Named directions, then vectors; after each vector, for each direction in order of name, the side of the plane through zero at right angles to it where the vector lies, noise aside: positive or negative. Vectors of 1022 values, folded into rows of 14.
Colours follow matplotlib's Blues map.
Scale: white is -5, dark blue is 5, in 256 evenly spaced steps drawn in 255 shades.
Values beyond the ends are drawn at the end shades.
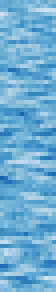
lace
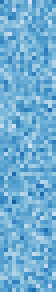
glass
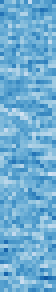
positive, negative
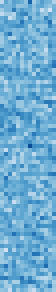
negative, positive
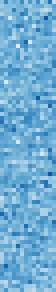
negative, positive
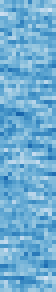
negative, positive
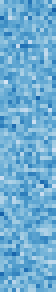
negative, negative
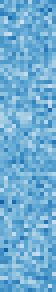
positive, negative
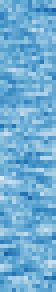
negative, negative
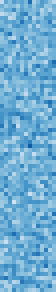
negative, positive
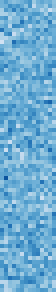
negative, positive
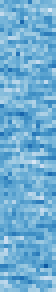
negative, positive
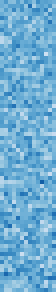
negative, negative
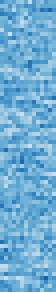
positive, negative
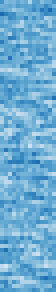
positive, negative
